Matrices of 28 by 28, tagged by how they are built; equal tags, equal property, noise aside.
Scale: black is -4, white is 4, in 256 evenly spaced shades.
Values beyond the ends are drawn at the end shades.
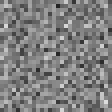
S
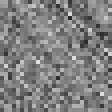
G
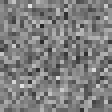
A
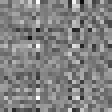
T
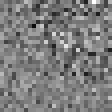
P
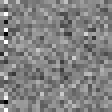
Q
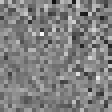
P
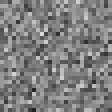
A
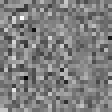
Q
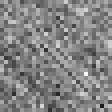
G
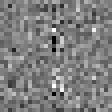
Q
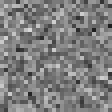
A
